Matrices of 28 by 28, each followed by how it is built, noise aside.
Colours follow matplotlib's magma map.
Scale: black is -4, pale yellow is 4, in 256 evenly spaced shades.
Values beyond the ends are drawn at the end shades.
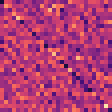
diagonal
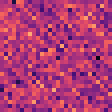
Toeplitz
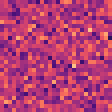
noise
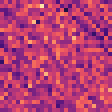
Toeplitz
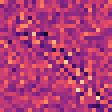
banded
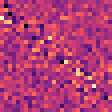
banded
